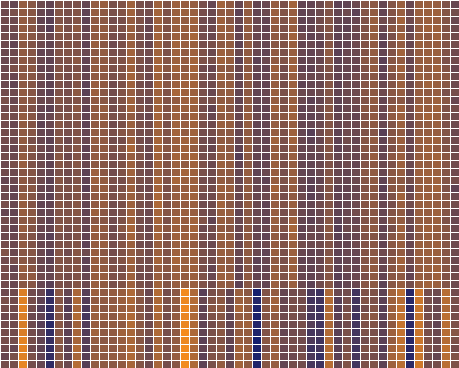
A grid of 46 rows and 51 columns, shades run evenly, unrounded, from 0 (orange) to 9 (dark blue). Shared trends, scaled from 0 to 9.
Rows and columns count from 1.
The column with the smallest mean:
21
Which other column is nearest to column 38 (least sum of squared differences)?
43
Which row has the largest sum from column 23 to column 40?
37
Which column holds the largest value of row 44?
29
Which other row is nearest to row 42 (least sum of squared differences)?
38
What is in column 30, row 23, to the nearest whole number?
6
